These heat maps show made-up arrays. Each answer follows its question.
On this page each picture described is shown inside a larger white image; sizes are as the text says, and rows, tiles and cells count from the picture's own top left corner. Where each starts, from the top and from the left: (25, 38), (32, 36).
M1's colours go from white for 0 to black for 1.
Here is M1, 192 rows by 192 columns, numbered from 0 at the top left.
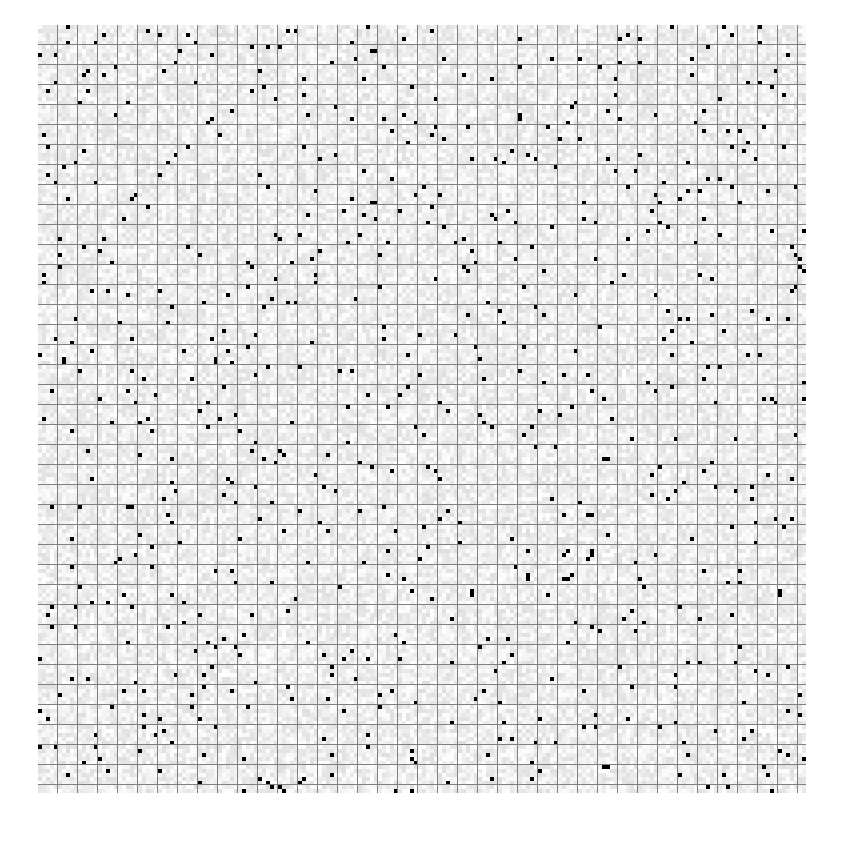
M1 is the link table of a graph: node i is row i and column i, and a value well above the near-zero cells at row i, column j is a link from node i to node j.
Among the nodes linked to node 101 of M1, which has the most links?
node 8
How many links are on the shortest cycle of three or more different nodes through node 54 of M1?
3
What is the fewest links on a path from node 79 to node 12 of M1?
2
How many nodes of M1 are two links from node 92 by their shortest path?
5
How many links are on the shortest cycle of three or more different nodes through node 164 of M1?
6
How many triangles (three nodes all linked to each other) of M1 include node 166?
4
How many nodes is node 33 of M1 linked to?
6
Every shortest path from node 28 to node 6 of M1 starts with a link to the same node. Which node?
node 130
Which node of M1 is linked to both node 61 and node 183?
node 191
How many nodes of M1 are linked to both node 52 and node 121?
2
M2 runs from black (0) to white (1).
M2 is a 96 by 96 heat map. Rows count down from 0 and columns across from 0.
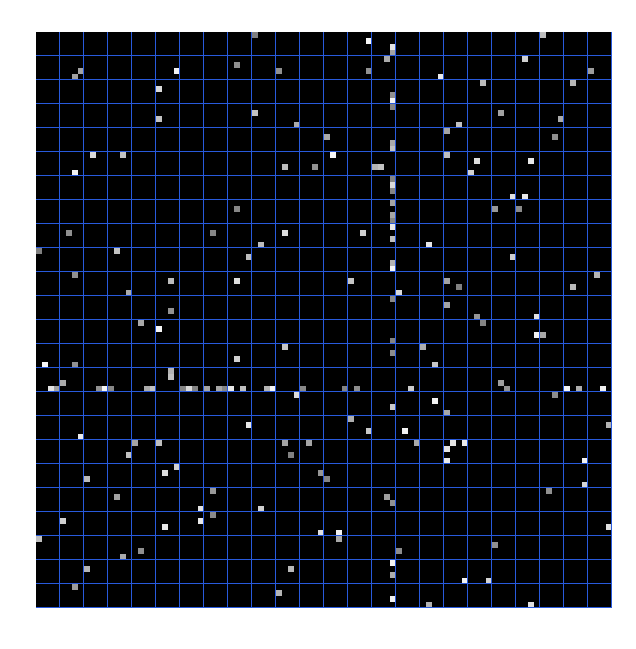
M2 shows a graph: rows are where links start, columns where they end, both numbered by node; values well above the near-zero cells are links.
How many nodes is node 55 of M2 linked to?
3
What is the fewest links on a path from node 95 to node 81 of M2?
6
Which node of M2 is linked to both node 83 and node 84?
node 50
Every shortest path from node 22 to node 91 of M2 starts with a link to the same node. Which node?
node 41
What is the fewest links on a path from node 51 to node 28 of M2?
2
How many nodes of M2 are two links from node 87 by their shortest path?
1
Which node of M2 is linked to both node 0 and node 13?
node 36
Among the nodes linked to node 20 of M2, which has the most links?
node 68
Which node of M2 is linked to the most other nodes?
node 59
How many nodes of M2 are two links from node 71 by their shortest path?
7
